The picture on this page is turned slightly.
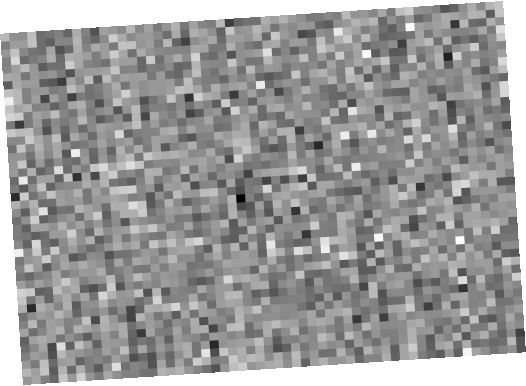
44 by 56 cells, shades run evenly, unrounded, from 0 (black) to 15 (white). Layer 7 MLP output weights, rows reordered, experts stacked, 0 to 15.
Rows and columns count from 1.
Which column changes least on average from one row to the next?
23
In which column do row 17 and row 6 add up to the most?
41
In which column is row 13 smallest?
50
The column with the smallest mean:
54
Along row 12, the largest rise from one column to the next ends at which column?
26
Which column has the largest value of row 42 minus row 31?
21
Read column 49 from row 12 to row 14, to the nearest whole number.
5 10 9
